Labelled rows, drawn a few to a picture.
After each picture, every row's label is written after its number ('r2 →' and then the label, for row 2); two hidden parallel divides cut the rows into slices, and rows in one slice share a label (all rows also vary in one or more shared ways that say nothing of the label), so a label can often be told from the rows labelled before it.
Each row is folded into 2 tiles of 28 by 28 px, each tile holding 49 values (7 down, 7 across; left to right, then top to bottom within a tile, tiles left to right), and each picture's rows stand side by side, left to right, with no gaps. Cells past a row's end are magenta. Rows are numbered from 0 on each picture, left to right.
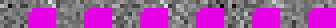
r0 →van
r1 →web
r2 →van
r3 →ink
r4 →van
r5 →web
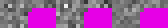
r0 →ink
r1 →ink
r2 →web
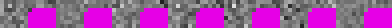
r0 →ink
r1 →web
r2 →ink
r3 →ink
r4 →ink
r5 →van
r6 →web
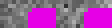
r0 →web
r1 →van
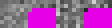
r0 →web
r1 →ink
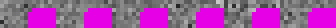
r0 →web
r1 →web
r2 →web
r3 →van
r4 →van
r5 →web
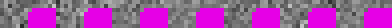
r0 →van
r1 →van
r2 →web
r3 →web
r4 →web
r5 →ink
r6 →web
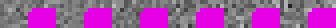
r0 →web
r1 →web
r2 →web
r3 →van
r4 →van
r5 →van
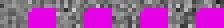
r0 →web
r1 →ink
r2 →ink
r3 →ink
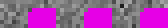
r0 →web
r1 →web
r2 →van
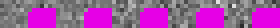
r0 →web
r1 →web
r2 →ink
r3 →van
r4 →ink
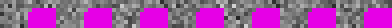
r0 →van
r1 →web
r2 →ink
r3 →van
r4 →ink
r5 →ink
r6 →ink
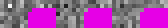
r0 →ink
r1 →van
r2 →van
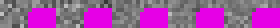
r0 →ink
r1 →ink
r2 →web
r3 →web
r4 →web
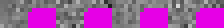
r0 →web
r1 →ink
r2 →web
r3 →ink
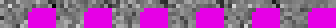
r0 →ink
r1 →ink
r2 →ink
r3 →ink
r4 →ink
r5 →web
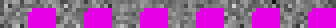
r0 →van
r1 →ink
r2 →web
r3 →web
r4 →ink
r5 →ink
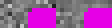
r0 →ink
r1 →web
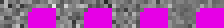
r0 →van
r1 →ink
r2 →web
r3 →web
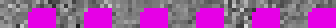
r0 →ink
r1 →van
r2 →web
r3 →web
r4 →ink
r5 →web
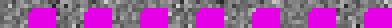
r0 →ink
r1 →van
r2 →web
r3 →ink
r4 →van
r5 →web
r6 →van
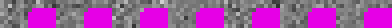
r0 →ink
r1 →web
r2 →van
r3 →web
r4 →ink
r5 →web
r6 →web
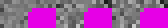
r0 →web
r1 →ink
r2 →ink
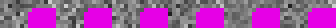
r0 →van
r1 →ink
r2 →ink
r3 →van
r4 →web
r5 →van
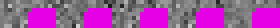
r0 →ink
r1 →ink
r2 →van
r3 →ink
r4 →web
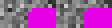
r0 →ink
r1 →ink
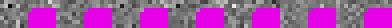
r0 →van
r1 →web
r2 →van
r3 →van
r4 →ink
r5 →web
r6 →web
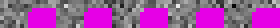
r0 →van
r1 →ink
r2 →van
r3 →ink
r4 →van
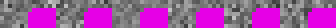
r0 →van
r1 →ink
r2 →web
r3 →ink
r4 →ink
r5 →ink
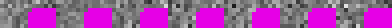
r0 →ink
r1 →web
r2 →van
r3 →van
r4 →van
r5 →van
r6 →ink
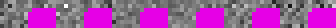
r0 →van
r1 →ink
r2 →web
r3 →web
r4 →ink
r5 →van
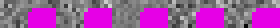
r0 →ink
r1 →van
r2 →web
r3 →van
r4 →van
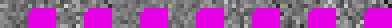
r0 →web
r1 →ink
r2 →web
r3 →web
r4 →ink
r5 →van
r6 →ink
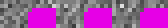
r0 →van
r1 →ink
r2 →ink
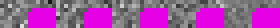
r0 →ink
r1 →ink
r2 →ink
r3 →van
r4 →web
